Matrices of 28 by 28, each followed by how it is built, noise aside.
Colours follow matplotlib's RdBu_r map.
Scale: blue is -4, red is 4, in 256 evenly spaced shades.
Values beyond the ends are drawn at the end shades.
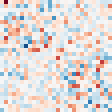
block diagonal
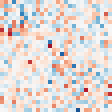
block diagonal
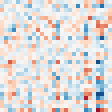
low rank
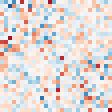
block diagonal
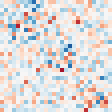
block diagonal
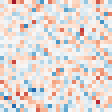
Toeplitz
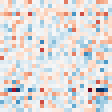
low rank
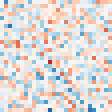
Toeplitz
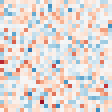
noise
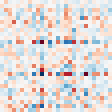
low rank
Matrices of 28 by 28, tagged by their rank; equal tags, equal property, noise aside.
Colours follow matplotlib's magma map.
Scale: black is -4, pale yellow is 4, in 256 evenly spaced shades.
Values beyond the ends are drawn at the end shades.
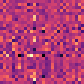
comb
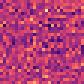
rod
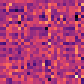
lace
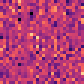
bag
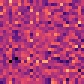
bag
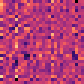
comb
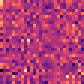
bag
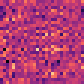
lace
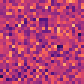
rod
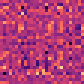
lace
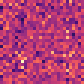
rod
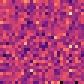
rod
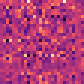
lace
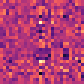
lace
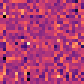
lace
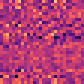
comb
